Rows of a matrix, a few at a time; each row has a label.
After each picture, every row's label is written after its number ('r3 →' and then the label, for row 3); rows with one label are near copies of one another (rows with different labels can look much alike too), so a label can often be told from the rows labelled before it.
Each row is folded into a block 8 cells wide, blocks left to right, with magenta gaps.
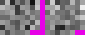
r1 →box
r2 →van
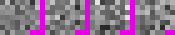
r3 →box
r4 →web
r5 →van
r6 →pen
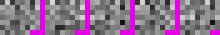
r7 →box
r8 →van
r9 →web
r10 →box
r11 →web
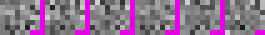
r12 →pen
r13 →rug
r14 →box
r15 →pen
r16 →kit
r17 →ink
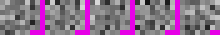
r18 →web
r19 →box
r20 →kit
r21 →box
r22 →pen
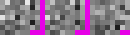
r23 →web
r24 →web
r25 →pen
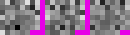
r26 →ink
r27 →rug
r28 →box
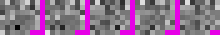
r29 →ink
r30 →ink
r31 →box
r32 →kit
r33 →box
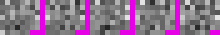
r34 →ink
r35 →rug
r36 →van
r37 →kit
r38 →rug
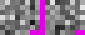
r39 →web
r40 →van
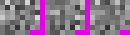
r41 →rug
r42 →pen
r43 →kit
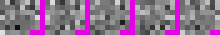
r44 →ink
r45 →kit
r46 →web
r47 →pen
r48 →ink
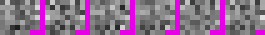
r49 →van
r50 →rug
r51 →pen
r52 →pen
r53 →box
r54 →rug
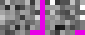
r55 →rug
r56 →van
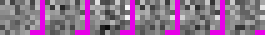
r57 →box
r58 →rug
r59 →van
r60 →rug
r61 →rug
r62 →van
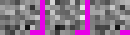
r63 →pen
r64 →van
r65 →pen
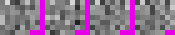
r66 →kit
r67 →web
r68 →box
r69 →box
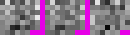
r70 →van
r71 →van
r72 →kit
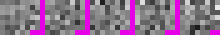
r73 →pen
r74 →web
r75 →box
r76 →kit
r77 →van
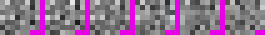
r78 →web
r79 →web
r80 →web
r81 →rug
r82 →kit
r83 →box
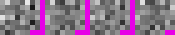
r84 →web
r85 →kit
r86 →web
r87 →kit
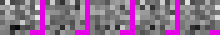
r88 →van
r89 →kit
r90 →pen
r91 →rug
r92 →van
